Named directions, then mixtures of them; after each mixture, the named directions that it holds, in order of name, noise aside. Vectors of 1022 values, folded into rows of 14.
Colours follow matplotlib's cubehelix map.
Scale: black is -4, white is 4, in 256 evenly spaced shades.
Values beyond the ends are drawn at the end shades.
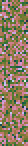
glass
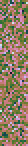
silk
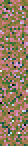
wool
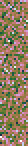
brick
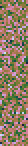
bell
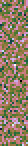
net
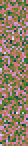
bell.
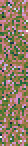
brick, glass, silk.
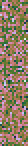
glass.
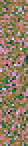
bell, net, wool.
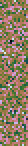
bell, net.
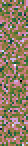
net.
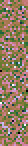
wool.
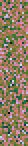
brick, glass, wool.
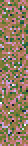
wool.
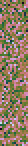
glass, net, silk.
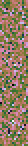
net, wool.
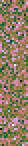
net, silk.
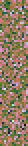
net, wool.
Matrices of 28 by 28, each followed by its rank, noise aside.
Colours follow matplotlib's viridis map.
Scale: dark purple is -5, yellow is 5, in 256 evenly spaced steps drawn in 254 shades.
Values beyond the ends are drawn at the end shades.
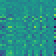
two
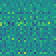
three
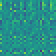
two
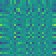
two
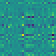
two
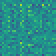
six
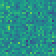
six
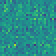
six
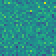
six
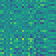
three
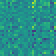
three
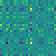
two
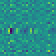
two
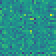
six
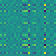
one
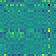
two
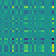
one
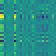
one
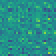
three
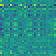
two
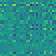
three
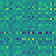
two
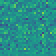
six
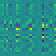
two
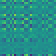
one
